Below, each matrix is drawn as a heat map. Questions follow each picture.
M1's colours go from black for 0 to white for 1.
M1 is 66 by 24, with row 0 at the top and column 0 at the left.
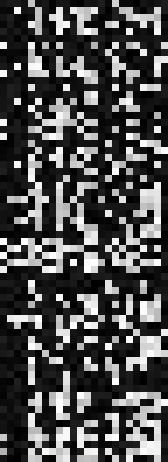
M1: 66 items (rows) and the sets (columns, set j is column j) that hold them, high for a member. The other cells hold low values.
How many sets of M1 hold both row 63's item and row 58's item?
6
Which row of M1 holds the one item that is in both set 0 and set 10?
17
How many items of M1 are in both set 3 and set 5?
4
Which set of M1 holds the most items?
8
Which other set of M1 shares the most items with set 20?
22
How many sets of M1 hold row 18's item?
6
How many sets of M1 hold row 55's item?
1
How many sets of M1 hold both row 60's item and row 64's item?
7
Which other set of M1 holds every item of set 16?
4
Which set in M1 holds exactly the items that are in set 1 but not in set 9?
14
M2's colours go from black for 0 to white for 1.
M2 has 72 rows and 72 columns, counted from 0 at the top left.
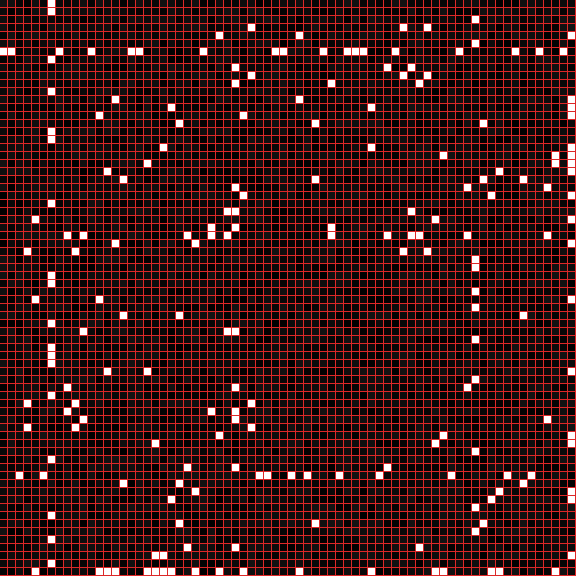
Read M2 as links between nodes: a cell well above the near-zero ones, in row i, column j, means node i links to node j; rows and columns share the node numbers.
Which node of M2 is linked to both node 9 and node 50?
node 31
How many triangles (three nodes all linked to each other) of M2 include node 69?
2
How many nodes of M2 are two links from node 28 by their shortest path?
8
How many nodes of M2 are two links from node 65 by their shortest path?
1
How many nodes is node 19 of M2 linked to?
3
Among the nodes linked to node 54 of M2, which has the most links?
node 71
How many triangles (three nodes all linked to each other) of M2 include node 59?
0
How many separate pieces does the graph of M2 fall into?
6
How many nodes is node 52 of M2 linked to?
3
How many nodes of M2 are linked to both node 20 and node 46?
2
